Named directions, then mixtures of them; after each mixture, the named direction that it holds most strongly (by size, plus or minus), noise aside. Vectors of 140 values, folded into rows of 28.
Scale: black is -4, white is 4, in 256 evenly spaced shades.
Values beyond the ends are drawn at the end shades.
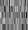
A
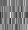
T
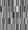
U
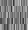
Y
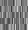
Y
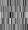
T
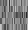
A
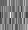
T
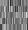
A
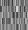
U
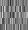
T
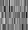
A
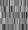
A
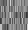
T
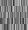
Y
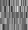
A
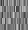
U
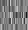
T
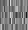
T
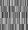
A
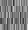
Y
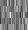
T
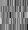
T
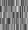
U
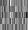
T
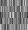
T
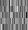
A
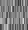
Y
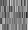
A
